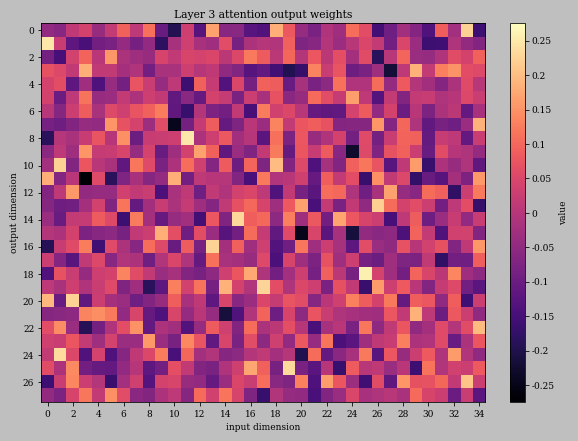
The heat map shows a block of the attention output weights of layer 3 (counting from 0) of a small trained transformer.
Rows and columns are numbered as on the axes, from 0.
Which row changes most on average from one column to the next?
10
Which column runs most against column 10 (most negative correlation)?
8
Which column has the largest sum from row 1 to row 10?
18
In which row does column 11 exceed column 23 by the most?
23
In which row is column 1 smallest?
2
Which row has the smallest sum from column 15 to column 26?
3
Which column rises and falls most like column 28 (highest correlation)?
20
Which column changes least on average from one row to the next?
30
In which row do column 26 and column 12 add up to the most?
19
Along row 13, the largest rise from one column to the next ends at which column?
26
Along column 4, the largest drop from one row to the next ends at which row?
22
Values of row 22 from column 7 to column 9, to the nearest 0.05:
0.15 -0.1 0
